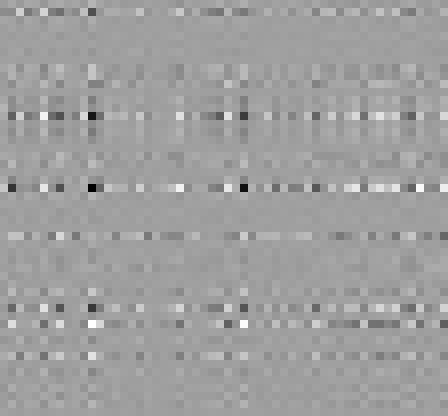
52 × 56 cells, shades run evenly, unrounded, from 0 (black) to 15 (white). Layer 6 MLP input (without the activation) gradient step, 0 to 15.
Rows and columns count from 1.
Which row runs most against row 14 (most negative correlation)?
49
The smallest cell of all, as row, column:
24, 12
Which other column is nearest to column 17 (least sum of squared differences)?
33
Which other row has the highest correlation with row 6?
20
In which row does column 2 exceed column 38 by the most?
41
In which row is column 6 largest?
15
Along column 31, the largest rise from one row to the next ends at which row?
25
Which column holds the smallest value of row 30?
56
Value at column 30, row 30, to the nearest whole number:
8
